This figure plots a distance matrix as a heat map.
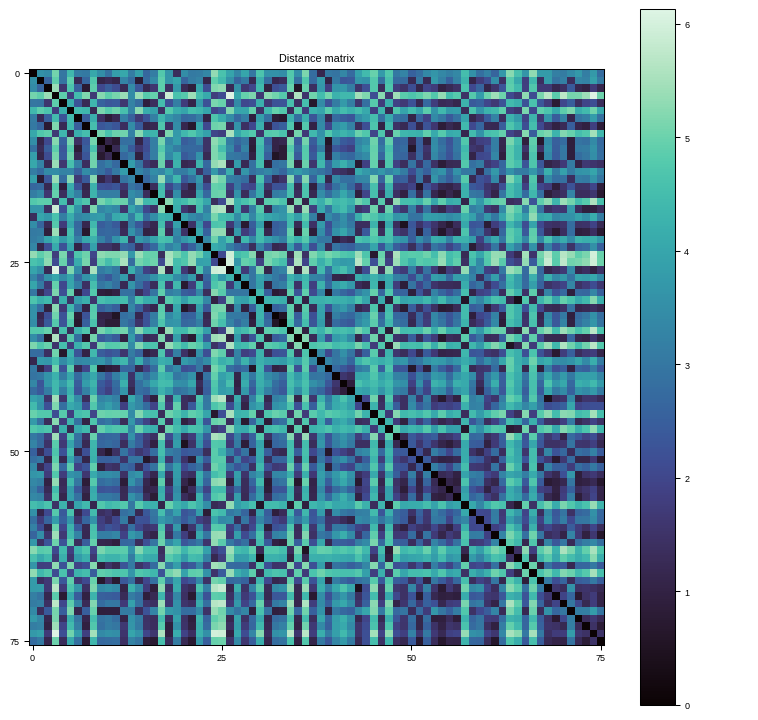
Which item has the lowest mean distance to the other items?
55
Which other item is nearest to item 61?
75
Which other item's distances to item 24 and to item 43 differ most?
68
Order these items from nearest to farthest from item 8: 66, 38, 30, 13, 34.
34, 30, 66, 13, 38
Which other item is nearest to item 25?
57
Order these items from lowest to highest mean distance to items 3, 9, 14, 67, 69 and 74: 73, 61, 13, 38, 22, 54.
54, 73, 61, 13, 22, 38
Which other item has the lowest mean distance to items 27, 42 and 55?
59
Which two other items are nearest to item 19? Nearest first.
38, 0
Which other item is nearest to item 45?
24
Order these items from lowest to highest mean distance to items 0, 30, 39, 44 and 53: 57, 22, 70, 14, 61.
61, 70, 14, 57, 22
